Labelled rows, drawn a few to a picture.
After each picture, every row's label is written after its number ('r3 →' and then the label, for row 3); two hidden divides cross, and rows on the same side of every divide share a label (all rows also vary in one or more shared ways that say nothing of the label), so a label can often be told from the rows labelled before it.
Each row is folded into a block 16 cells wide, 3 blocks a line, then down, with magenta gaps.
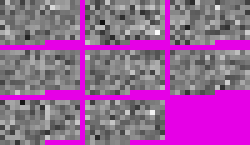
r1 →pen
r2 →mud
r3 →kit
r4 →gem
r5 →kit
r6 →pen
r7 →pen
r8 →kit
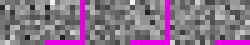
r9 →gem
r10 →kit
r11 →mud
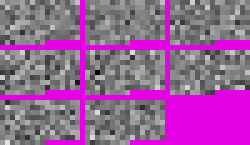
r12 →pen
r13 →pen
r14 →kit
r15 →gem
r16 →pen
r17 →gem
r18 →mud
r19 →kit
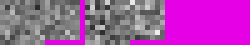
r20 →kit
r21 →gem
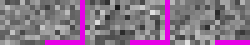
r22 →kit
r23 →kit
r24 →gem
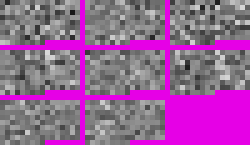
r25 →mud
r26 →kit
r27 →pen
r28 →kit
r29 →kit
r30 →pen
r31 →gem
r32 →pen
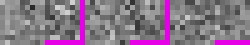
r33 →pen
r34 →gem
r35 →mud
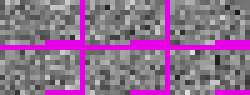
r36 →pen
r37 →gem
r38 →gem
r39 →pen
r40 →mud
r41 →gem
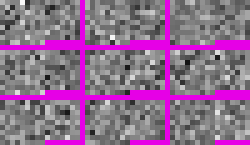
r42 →gem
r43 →kit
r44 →gem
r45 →gem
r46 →kit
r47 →pen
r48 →gem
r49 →mud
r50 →kit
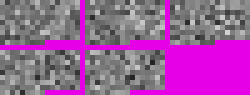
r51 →kit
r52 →kit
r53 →gem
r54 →mud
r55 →gem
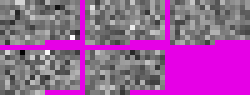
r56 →gem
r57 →kit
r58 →gem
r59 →kit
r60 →pen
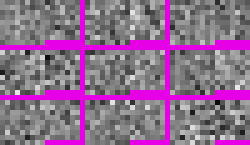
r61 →gem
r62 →kit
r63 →mud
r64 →mud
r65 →kit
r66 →kit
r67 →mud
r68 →mud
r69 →pen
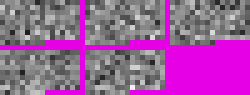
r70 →kit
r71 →mud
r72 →kit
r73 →mud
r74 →gem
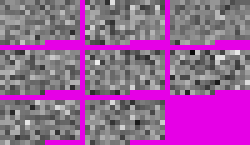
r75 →pen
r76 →kit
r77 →mud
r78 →kit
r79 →kit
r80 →pen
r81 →kit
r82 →mud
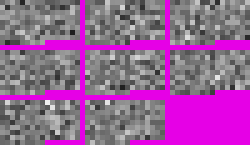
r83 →kit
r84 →mud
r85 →gem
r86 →pen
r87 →gem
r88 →kit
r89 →pen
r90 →mud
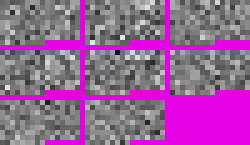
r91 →kit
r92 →gem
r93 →kit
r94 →kit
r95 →gem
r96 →pen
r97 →gem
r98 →pen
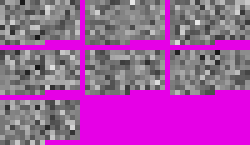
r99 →pen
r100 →kit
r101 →kit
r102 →mud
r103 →kit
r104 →gem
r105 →gem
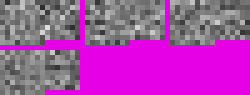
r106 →mud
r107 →mud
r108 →pen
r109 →mud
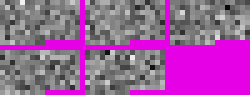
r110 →gem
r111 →mud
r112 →mud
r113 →gem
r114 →kit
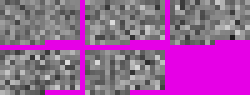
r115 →kit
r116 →kit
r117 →kit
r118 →kit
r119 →mud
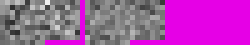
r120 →pen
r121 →mud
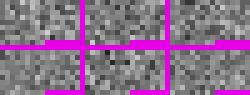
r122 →mud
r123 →pen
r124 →kit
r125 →gem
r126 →pen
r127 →mud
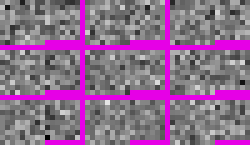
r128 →kit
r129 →pen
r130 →mud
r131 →mud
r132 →mud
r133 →pen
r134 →pen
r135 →gem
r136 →mud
